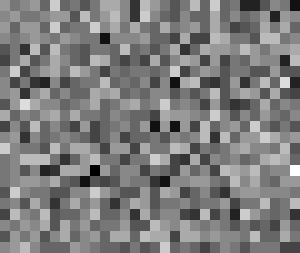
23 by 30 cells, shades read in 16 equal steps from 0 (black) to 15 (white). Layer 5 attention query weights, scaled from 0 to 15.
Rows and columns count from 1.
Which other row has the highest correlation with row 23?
10
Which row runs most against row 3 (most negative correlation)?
16
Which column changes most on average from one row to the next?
3
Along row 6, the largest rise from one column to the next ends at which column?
30
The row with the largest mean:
22
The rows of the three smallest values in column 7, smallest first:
15, 8, 18
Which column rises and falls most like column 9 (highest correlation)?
17
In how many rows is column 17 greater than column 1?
11
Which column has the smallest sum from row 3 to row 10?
21
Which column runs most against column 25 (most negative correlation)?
20
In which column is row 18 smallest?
23
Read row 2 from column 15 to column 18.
12 8 6 5
